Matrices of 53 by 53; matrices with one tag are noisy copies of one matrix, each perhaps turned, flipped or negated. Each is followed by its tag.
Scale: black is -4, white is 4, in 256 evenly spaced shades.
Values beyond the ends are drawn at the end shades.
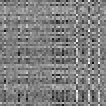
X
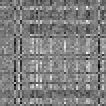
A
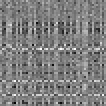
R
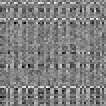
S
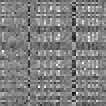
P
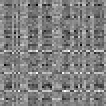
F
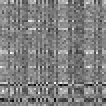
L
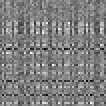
R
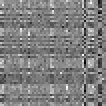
L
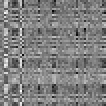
L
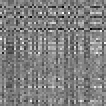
X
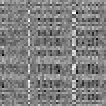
P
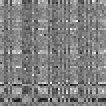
L
